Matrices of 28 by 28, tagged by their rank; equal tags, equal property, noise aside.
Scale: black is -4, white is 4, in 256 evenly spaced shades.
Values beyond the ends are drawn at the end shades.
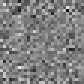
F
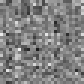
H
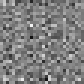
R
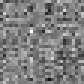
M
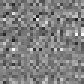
M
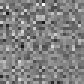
F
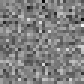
F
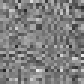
H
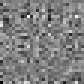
R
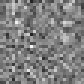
R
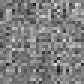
H
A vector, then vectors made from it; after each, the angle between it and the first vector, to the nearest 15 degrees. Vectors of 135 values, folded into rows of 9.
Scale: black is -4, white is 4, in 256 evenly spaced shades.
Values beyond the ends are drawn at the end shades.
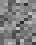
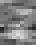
105 degrees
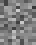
120 degrees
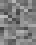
105 degrees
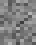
15 degrees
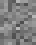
30 degrees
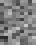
90 degrees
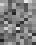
45 degrees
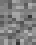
60 degrees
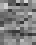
45 degrees
